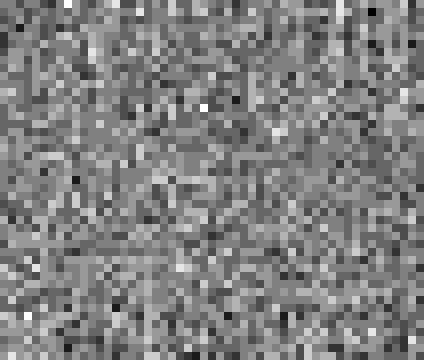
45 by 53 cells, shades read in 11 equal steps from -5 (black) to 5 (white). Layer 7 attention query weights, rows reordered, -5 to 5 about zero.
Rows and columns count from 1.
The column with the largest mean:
26
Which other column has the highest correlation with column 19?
4
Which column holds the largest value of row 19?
18
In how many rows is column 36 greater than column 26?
15
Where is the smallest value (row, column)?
2, 47
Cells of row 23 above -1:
41
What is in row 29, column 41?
3
